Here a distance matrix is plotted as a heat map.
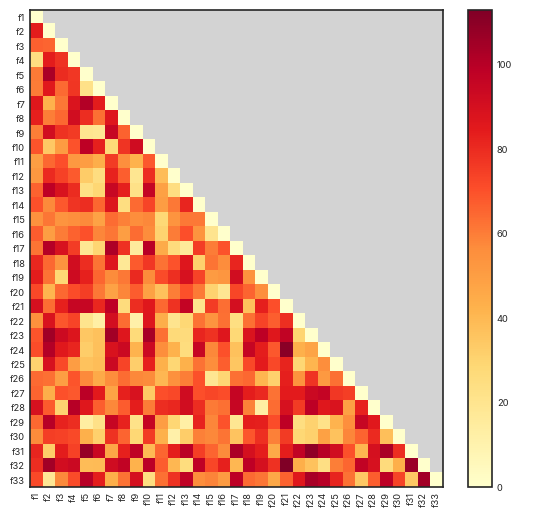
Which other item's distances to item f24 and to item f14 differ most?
f21
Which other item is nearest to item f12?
f30
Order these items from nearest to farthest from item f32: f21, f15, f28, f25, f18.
f25, f15, f28, f18, f21
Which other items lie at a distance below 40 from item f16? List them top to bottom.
f11, f15, f20, f26
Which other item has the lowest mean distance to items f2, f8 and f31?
f33
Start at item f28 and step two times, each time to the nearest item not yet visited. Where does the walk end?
f3
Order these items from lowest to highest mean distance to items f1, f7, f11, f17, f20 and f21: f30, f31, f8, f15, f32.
f15, f30, f8, f31, f32
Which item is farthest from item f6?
f31
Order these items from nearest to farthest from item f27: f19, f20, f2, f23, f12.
f2, f20, f12, f19, f23
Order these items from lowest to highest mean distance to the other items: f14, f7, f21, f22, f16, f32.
f22, f16, f14, f32, f7, f21
